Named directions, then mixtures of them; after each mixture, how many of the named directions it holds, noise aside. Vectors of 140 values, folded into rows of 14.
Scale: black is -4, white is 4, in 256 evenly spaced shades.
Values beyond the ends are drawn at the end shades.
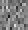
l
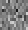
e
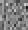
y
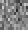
three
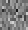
one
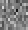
three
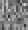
two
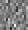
three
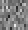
one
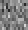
three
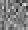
three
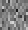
one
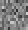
two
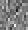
two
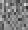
two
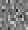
one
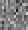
three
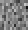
one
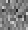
one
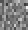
one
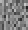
one
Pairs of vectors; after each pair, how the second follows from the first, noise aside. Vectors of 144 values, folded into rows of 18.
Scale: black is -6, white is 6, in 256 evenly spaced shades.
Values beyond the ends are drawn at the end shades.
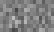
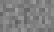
negated, shrunk.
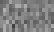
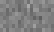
wrapped around, negated, shrunk.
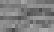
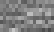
negated.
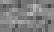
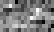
wrapped around, scaled up.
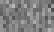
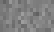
wrapped around, negated, shrunk.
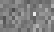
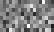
wrapped around, scaled up.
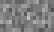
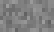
reversed, negated, shrunk.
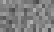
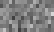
shuffled.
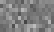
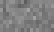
reversed, negated, shrunk.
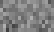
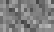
shuffled.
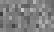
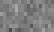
wrapped around, negated, shrunk.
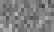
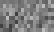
negated.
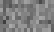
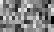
wrapped around, scaled up.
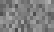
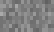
negated, shrunk.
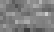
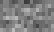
reversed.
